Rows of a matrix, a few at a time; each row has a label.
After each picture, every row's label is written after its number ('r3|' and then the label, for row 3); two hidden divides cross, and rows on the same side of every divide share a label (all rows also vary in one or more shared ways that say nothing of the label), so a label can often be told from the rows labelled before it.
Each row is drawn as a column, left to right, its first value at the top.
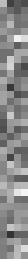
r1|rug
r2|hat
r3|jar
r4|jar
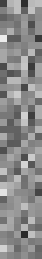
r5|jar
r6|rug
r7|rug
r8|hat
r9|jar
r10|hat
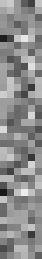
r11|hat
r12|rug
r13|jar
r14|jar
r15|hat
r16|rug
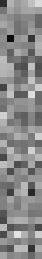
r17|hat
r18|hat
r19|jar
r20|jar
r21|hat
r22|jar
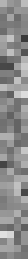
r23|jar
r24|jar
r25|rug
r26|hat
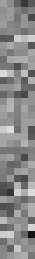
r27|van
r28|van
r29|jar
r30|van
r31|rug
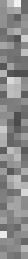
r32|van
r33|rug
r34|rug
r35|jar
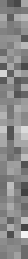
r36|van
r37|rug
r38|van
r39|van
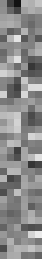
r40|hat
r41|van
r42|van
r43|rug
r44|jar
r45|jar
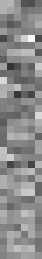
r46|rug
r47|jar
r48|jar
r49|jar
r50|jar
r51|hat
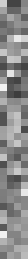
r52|jar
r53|van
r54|van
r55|jar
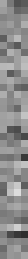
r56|hat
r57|rug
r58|rug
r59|hat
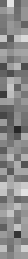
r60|jar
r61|rug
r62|rug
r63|jar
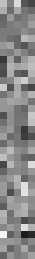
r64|jar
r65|hat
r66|rug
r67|rug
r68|hat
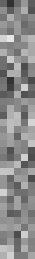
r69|jar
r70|van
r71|hat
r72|jar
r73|van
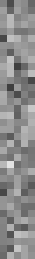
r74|hat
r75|hat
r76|jar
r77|van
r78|van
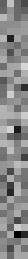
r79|van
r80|hat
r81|rug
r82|hat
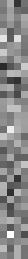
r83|jar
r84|van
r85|van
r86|hat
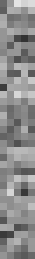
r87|hat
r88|rug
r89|rug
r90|hat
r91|rug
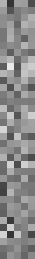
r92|van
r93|hat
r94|jar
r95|hat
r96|hat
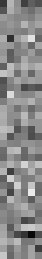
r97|van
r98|hat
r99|rug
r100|hat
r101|rug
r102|hat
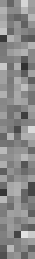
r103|hat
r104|jar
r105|rug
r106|jar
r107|van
